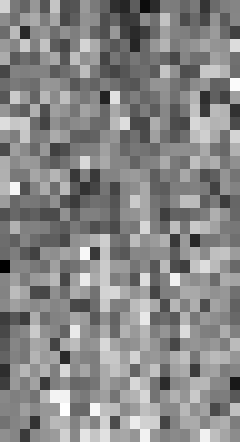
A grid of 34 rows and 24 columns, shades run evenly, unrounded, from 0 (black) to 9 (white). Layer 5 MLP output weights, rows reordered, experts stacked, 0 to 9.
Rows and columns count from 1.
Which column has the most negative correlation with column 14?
17
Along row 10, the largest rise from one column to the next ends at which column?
20
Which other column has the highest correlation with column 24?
5
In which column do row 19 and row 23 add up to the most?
11
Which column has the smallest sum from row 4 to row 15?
14
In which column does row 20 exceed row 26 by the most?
9
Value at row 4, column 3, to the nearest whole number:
7
